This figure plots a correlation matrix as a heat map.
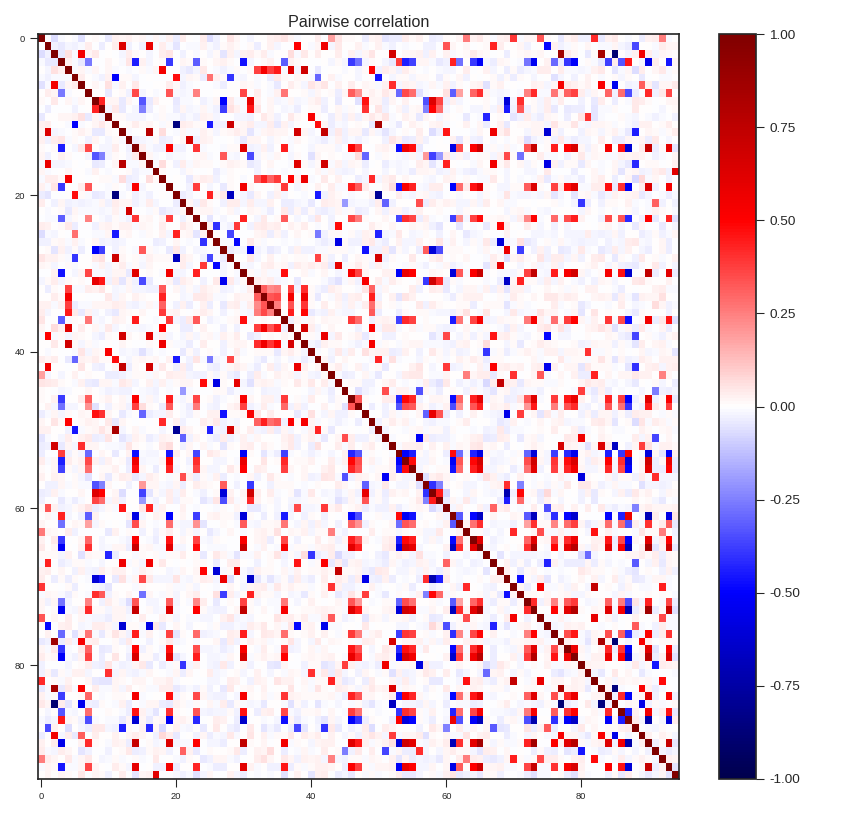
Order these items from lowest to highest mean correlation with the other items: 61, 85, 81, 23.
61, 85, 81, 23
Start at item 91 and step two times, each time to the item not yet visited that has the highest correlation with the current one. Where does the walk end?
21
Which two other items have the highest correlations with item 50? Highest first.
11, 28
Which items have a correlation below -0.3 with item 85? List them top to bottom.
2, 6, 52, 77, 83, 89
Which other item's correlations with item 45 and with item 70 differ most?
82
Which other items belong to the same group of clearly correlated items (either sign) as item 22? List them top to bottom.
13
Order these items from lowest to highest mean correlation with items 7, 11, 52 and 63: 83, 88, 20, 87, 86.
20, 87, 88, 86, 83
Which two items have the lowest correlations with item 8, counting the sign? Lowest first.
69, 27
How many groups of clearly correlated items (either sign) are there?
12
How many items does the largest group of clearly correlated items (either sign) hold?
26
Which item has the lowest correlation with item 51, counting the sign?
56
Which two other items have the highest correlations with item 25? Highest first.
20, 5
